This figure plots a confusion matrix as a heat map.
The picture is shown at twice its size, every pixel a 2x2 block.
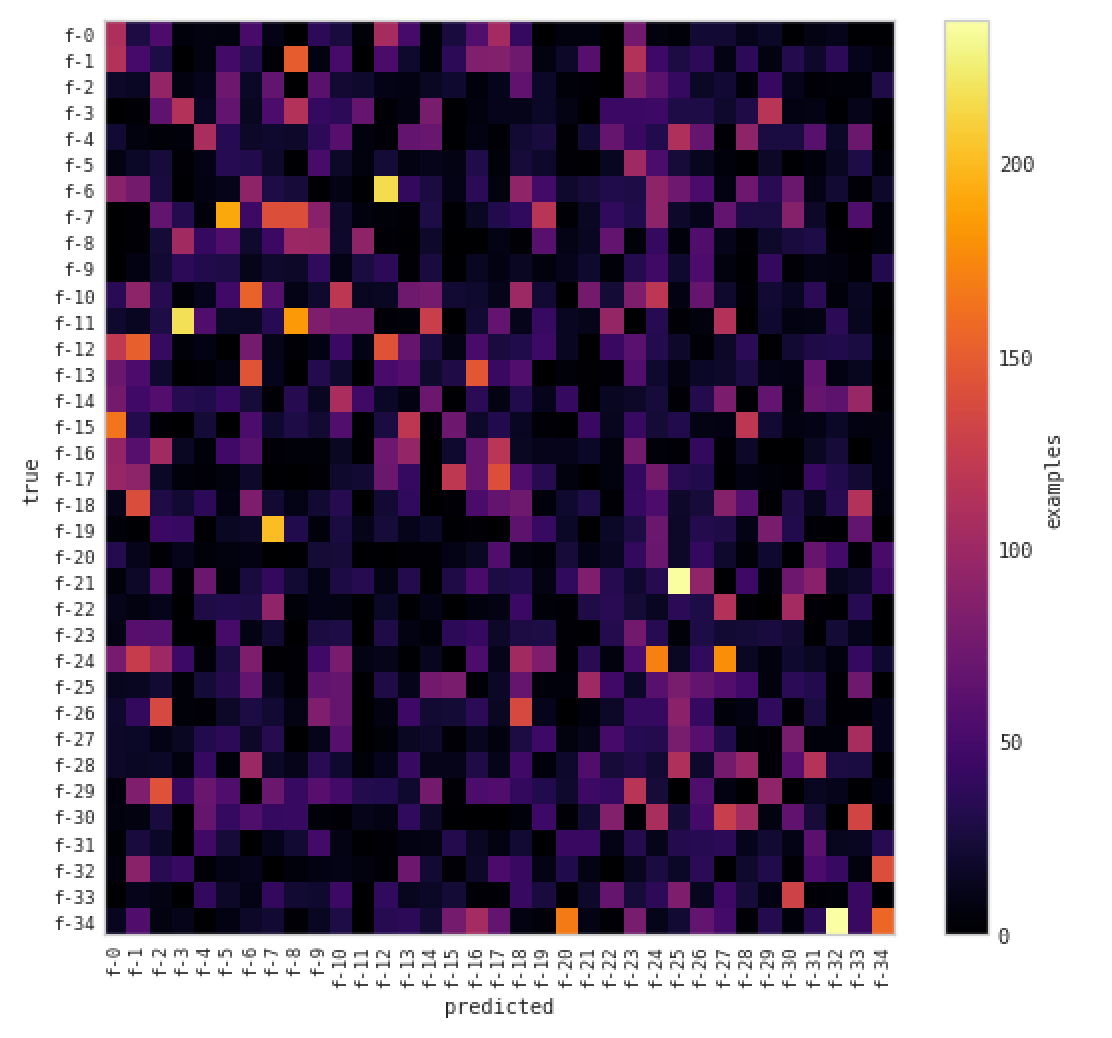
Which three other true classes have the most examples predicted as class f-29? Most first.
f-3, f-19, f-14
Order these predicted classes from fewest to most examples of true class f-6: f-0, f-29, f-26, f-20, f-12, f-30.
f-20, f-29, f-26, f-30, f-0, f-12
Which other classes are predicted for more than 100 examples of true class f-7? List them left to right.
f-5, f-8, f-19
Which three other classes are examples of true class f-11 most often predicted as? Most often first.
f-3, f-8, f-14
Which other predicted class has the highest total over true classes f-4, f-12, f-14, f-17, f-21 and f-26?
f-25
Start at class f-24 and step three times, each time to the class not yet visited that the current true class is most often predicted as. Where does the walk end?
f-30
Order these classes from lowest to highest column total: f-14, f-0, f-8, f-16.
f-14, f-8, f-16, f-0
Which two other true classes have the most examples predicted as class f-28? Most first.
f-15, f-30
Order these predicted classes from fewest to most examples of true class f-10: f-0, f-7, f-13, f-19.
f-19, f-0, f-7, f-13
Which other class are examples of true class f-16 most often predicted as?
f-17
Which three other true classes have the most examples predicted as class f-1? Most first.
f-12, f-18, f-24
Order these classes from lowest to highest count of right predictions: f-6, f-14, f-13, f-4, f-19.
f-19, f-13, f-14, f-6, f-4
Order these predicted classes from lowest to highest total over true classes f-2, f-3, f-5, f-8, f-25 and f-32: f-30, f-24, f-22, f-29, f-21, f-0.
f-0, f-30, f-21, f-22, f-29, f-24
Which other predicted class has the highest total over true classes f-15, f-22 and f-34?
f-32
